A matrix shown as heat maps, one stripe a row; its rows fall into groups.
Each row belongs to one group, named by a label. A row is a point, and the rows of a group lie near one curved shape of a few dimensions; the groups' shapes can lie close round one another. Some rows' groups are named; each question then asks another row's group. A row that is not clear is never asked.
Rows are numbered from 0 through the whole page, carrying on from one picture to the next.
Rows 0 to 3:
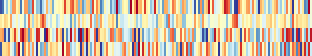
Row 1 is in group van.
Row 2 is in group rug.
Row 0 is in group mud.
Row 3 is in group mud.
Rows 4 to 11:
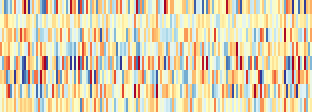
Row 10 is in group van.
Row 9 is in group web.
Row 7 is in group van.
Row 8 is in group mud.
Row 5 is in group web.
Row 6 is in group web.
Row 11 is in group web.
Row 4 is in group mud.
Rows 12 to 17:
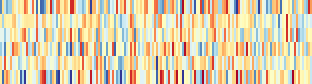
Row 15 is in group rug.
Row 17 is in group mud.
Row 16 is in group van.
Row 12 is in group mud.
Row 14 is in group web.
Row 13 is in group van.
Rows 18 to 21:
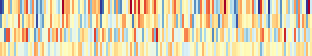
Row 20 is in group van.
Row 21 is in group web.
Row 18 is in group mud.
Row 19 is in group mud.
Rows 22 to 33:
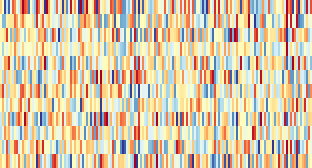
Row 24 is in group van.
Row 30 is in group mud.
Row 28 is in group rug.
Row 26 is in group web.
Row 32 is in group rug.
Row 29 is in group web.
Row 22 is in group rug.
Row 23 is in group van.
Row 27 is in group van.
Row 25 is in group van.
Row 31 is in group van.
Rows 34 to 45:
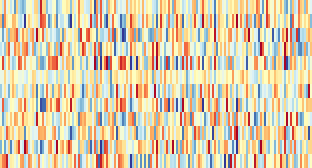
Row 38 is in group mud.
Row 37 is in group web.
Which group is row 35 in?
mud
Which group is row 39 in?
mud
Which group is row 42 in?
van
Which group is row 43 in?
van
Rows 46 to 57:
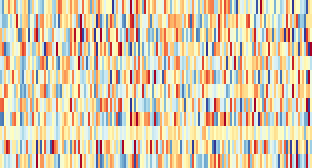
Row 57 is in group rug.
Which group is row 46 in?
van
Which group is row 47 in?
rug
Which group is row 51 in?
mud
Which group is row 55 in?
web
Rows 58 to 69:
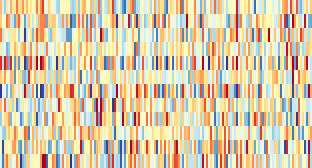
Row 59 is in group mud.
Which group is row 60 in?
mud
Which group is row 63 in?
web
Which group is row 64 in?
mud
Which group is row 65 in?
van
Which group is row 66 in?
van
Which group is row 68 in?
mud
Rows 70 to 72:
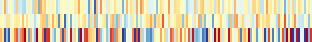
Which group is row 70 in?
web
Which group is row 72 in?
rug
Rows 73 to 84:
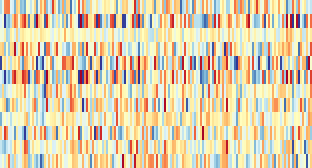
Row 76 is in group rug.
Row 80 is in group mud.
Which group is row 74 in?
rug
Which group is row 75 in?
web
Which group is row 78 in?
rug
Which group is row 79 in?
mud
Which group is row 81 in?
mud
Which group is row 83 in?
mud
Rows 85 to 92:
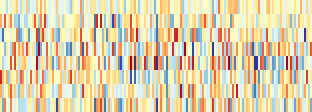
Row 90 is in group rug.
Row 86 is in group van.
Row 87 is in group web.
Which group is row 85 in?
mud
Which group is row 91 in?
van
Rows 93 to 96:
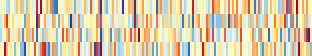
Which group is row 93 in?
web
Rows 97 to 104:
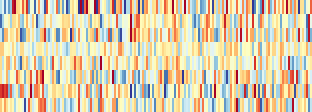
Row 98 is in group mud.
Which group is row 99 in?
mud
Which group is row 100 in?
mud
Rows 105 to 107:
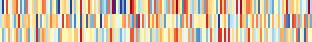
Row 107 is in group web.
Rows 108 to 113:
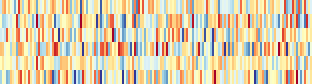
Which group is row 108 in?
mud
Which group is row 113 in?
web
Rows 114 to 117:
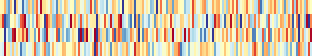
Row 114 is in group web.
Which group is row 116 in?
rug
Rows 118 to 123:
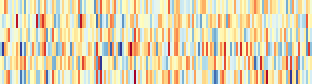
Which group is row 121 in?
mud
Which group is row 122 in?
web
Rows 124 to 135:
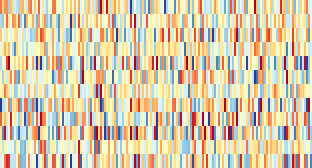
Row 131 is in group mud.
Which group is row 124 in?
rug
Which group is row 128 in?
web
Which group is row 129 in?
van
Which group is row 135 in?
web
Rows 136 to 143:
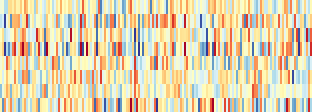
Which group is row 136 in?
web
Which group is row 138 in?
rug
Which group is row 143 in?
van
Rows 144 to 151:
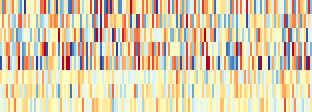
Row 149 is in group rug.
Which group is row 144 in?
mud
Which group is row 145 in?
mud
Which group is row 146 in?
van
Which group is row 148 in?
mud
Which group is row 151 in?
van
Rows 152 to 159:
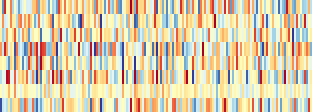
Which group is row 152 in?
van
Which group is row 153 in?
web
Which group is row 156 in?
web
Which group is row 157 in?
web
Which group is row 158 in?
van
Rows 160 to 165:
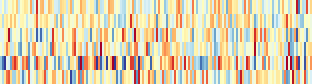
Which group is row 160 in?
rug
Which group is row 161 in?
van
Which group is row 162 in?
van
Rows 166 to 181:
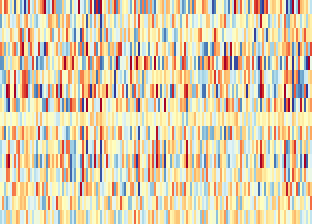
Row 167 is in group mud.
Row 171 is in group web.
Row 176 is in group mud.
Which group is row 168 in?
web
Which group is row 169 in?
rug
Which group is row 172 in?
web
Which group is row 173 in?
mud
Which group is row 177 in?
web
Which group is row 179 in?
rug
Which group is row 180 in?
mud
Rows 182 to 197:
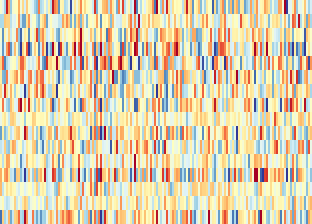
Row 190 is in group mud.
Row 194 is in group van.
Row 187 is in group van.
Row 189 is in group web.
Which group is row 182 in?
van
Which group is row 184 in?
web
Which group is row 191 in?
mud
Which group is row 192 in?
mud
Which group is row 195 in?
van
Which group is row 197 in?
mud
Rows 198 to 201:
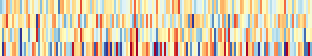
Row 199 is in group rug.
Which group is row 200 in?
web
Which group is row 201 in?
mud
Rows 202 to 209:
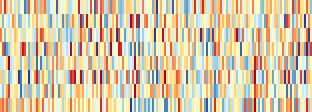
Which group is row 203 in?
mud
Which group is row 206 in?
van
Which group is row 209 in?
rug
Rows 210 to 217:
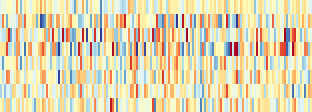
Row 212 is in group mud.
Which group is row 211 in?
mud
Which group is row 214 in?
mud
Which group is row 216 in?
mud
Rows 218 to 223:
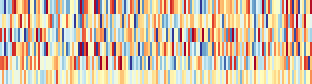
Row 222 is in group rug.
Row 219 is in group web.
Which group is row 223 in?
mud
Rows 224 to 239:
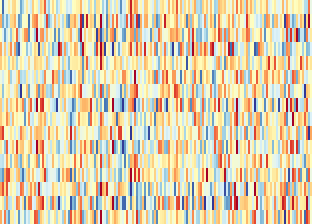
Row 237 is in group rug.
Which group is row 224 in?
mud
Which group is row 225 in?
mud
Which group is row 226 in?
rug
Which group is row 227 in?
van
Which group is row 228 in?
mud
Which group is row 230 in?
web
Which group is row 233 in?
rug
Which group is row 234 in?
van
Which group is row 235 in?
web
